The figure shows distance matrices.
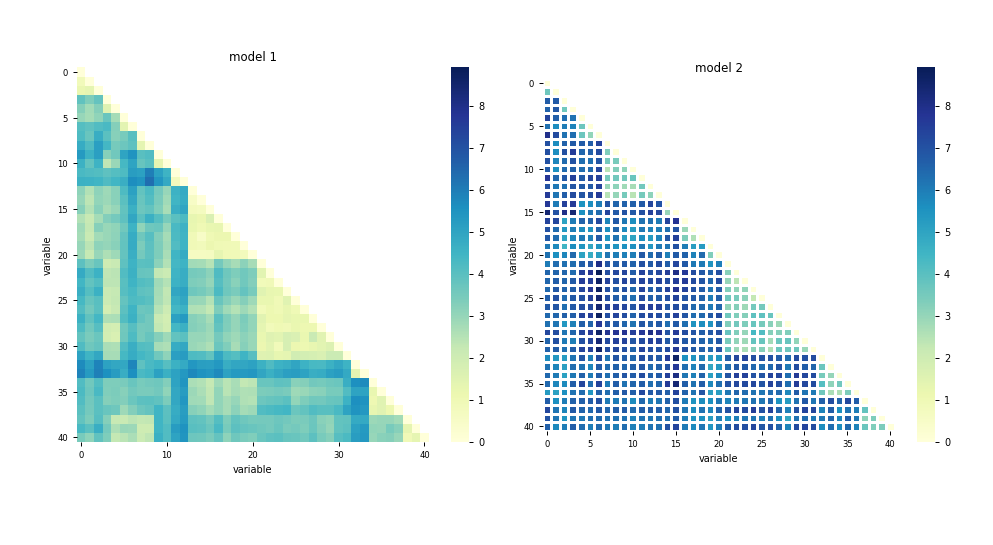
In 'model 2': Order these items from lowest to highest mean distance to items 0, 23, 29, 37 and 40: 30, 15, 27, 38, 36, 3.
27, 30, 38, 36, 3, 15
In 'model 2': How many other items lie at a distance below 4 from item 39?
3
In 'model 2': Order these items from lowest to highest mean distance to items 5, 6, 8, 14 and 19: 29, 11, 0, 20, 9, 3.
20, 9, 11, 3, 0, 29
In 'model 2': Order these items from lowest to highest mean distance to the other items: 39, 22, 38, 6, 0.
39, 22, 38, 0, 6
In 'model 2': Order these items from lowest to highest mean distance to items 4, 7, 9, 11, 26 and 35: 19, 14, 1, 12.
12, 19, 1, 14
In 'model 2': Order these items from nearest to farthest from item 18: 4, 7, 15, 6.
7, 4, 6, 15
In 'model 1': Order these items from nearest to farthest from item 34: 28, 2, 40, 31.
40, 28, 2, 31
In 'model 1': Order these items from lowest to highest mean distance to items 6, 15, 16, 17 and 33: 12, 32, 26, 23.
26, 23, 32, 12
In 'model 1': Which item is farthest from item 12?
8
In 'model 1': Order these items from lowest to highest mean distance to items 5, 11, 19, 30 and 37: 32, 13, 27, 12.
13, 27, 12, 32
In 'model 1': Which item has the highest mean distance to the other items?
33
